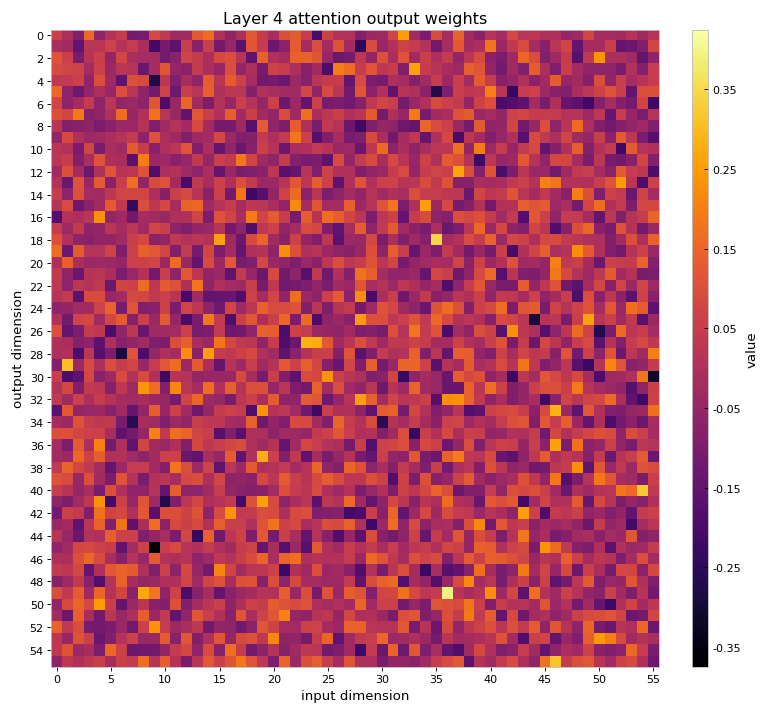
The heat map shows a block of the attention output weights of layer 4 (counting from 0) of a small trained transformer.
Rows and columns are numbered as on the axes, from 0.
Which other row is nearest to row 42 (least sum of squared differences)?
11
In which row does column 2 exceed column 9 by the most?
45
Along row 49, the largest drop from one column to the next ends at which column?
37
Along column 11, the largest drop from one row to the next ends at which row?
32
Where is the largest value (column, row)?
36, 49
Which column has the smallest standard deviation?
3
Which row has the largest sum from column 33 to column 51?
46
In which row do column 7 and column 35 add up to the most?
18
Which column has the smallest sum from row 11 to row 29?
50
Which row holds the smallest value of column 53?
43
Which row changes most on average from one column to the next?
28
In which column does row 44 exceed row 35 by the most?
33
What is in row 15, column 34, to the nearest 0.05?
0.25
